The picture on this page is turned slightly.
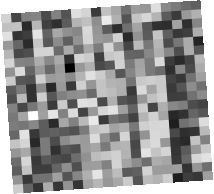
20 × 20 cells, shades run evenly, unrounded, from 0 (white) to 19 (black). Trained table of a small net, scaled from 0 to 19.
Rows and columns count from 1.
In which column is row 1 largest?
10
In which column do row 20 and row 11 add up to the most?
17
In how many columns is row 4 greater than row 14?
12
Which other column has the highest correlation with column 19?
11
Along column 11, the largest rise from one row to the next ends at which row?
3
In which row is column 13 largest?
4
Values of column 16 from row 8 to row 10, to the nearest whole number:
11 4 4
